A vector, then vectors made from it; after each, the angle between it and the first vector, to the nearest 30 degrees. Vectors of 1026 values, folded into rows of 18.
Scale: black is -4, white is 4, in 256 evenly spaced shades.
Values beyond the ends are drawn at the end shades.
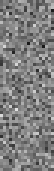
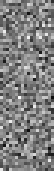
90 degrees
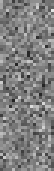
120 degrees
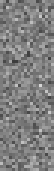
120 degrees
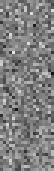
150 degrees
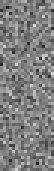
30 degrees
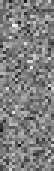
90 degrees
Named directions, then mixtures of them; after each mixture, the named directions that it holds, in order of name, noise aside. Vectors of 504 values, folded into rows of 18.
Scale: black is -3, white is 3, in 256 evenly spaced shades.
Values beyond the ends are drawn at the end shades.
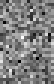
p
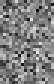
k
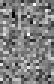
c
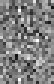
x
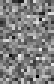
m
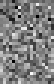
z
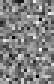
m.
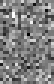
c.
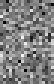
k, p.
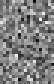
m, x.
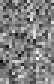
k, p.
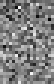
k, z.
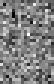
c.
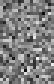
k, m.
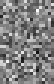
k.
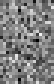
x.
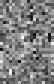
p.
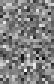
k, m.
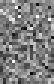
z.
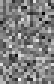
m, x.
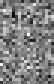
c.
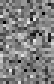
p, x.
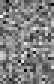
k, p.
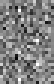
x.
